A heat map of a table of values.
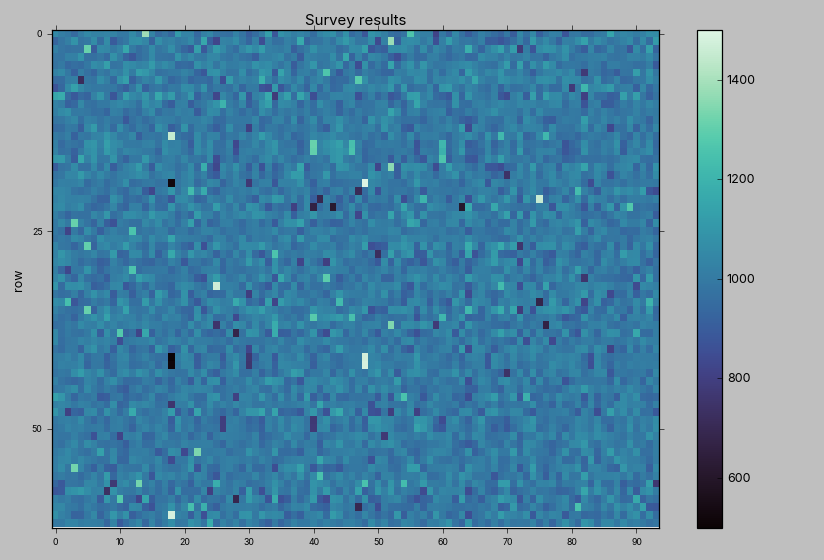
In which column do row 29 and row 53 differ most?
22
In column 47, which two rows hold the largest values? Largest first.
6, 58
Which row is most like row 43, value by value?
18
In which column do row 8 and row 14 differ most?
40
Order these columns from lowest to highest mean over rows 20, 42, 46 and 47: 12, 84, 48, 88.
84, 12, 88, 48
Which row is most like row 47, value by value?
54
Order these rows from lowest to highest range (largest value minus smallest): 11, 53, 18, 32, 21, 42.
11, 18, 53, 32, 21, 42
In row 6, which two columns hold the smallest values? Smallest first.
4, 26
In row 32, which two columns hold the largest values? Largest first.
25, 69
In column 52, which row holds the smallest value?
48
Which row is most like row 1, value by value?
17
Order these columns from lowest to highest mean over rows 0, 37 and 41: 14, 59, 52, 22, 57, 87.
59, 22, 87, 57, 52, 14
